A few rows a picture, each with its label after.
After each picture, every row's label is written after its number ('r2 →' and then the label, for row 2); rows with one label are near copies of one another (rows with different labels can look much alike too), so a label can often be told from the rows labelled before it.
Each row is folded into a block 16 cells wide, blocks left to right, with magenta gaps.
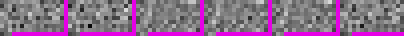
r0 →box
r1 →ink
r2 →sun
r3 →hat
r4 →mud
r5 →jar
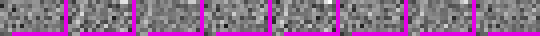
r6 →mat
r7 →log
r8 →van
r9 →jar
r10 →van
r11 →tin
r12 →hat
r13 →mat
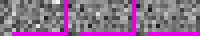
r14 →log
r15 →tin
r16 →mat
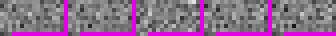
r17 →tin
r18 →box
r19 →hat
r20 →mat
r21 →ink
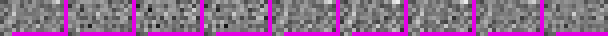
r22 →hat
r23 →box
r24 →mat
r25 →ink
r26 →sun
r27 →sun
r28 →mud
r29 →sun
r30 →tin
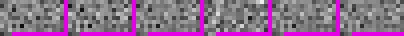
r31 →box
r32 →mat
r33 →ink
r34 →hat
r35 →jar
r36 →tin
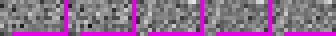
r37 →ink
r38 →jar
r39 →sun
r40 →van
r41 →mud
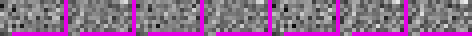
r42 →mat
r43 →mud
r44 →ink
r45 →log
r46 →mat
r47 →log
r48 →log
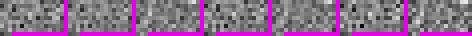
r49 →box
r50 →mat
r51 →van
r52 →tin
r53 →mud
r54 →ink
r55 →sun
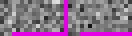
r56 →sun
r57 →ink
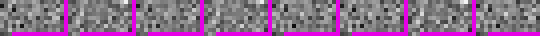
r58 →mat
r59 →mud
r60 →mat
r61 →mud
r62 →tin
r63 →mat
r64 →mud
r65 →tin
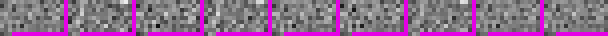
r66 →ink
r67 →van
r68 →jar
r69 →hat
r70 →jar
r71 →mat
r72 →log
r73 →ink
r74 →tin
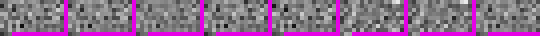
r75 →jar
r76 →box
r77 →tin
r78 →box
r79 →mat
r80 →log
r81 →hat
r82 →box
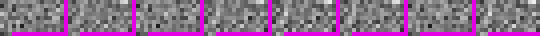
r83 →jar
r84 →log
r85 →tin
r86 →hat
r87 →hat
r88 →sun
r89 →box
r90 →log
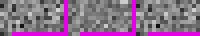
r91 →jar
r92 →log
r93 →jar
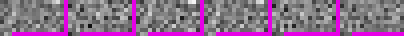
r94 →hat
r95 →box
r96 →log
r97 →log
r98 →mat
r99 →jar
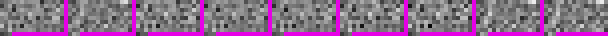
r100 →box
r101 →hat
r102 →tin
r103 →mat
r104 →mat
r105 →box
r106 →ink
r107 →hat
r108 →sun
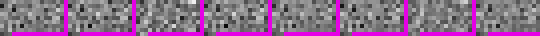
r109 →mat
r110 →box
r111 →log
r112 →jar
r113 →mat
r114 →mat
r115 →mud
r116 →jar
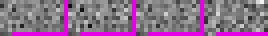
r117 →mat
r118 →mat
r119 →tin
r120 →van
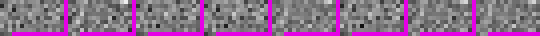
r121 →mat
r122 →mud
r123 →ink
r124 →box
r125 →hat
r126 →ink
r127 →log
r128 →log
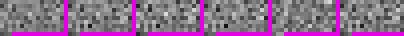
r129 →tin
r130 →jar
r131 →tin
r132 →ink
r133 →log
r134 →jar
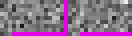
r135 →jar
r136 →hat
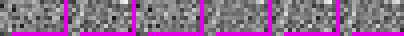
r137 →box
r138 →log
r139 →mat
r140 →mud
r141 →log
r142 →sun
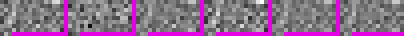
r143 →sun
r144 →jar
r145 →log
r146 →mud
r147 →sun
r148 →sun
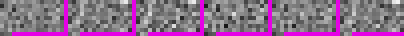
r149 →mat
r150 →van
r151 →log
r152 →tin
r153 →jar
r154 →van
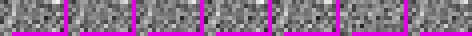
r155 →van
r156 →sun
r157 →hat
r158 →van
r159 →sun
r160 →jar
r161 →hat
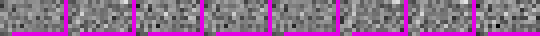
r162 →mat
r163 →hat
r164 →tin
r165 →box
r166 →tin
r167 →van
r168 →hat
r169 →jar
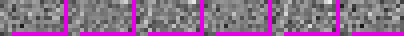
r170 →box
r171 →sun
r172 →mud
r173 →tin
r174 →log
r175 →ink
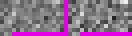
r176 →hat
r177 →log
